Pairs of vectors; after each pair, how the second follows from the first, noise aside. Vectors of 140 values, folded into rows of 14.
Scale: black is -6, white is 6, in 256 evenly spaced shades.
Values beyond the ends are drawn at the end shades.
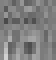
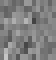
sign-scrambled.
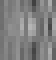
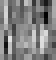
wrapped around, scaled up.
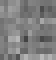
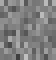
shuffled.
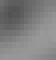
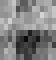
wrapped around, scaled up.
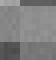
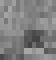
wrapped around.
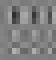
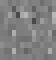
partly zeroed.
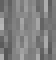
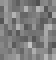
shuffled.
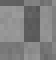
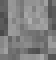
wrapped around.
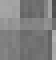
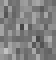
shuffled.
